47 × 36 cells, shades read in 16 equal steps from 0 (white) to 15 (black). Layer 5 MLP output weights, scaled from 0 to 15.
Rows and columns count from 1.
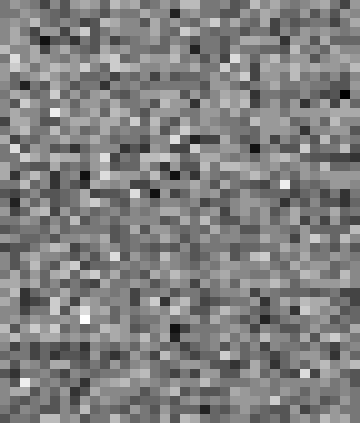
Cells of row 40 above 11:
3
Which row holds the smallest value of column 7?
31
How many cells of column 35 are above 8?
16
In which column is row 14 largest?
1
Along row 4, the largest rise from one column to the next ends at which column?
10
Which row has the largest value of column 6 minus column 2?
17
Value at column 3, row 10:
13
